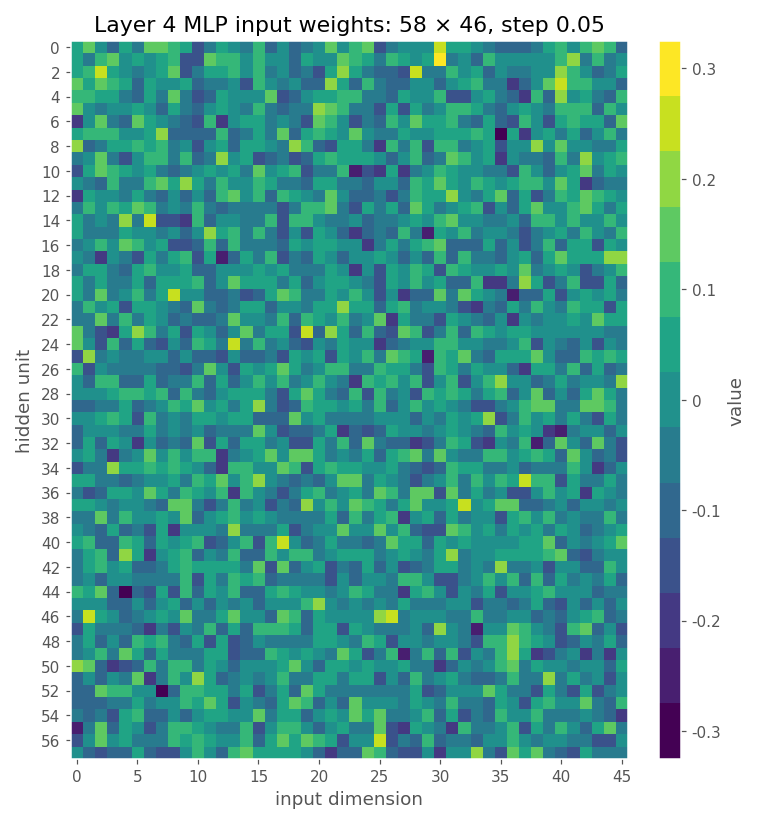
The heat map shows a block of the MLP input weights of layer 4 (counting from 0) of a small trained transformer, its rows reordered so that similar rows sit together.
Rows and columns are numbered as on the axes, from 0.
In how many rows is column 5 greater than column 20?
24
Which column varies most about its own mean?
30
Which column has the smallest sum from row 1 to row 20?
25
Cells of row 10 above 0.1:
3
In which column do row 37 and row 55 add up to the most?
32
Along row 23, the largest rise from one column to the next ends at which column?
19
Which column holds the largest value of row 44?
2
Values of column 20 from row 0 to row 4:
0 0 -0.15 -0.1 0.05
